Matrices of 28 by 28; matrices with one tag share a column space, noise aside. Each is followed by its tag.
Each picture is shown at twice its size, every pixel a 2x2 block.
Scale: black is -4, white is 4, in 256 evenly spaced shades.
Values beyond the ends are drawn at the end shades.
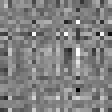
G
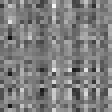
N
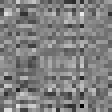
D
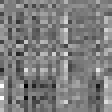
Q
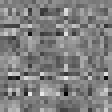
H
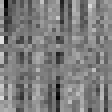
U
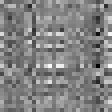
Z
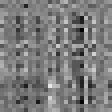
Q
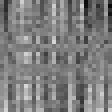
U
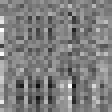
Q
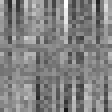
U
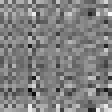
D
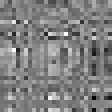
G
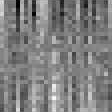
U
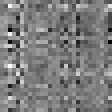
Z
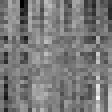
U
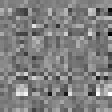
H
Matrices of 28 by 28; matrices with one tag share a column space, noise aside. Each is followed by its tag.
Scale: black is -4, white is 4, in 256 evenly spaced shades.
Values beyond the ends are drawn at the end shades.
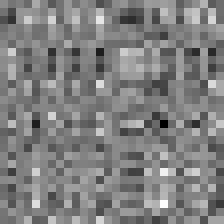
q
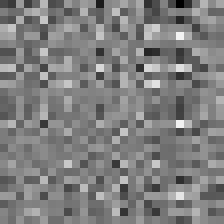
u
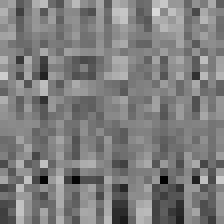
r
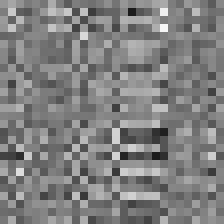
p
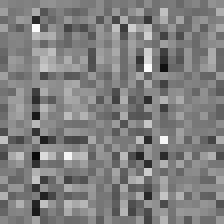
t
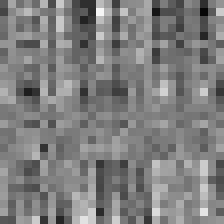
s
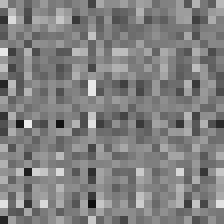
q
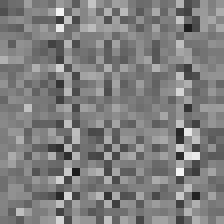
p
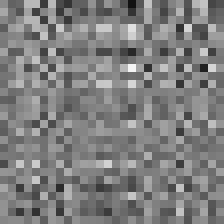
u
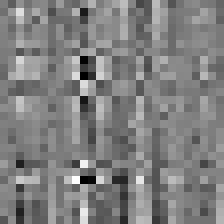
r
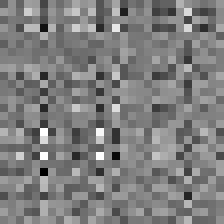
p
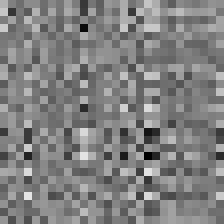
p
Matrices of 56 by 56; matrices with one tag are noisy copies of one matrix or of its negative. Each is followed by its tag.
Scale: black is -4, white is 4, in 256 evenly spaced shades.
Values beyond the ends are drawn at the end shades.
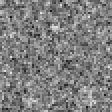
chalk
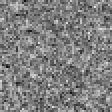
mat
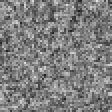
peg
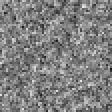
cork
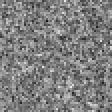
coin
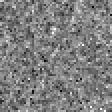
peg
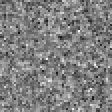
coin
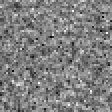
mat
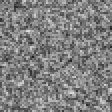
mat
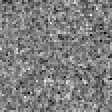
coin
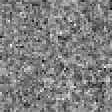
coin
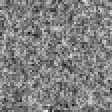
chalk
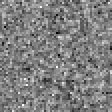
coin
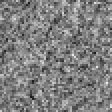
cork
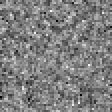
chalk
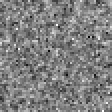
peg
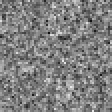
coin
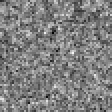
peg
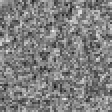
peg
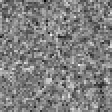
coin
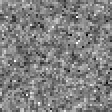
cork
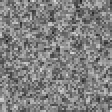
peg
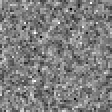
cork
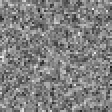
cork
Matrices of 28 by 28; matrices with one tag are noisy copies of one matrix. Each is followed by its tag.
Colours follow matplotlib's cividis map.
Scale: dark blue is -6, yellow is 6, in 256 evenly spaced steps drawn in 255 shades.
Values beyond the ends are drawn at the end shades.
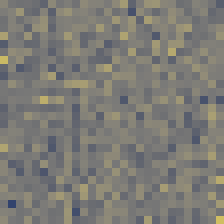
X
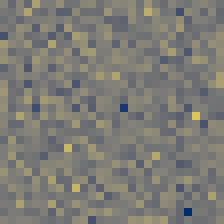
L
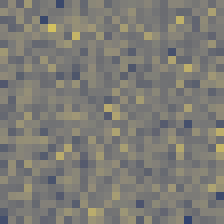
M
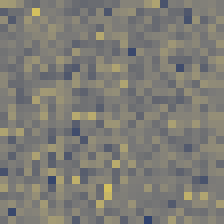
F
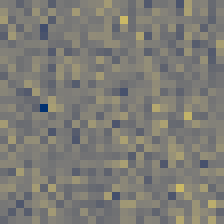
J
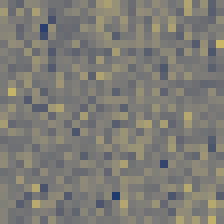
J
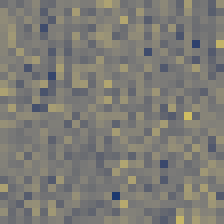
J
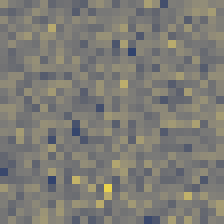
F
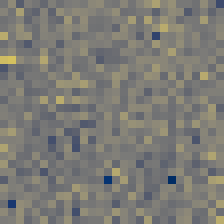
X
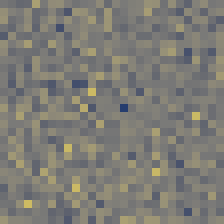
L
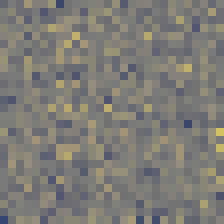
M
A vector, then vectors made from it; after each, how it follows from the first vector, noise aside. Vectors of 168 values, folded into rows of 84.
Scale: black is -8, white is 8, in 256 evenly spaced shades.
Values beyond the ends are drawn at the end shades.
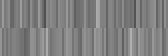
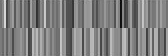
reversed, negated, scaled up.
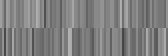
reversed.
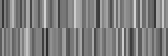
negated, scaled up.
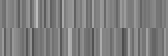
reversed.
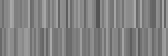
negated.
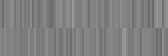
wrapped around, shrunk.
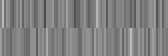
copied.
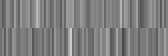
reversed.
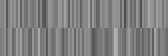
wrapped around.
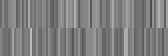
wrapped around.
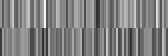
negated, scaled up.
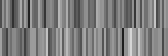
scaled up.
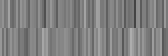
copied.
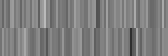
negated.
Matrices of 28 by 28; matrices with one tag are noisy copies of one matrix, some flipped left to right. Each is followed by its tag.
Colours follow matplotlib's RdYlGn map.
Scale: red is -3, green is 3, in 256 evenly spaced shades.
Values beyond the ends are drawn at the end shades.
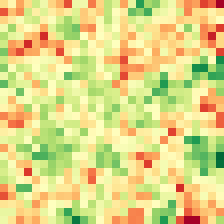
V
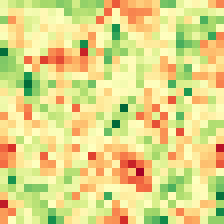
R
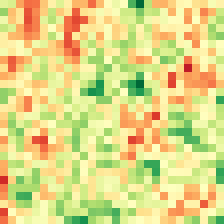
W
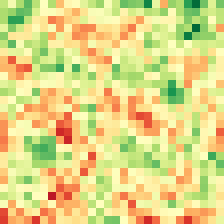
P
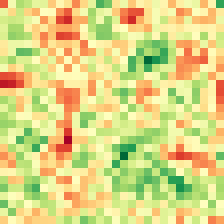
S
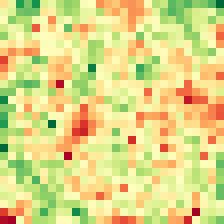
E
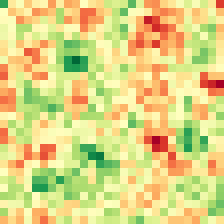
S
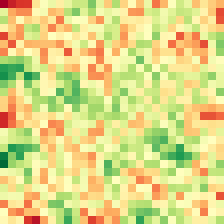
V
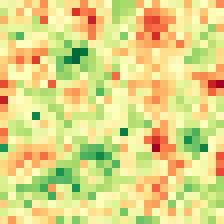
S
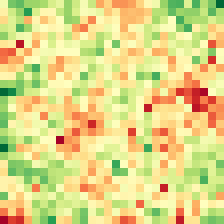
E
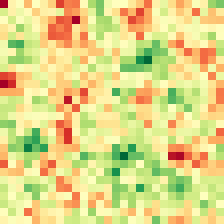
S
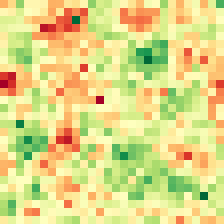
S
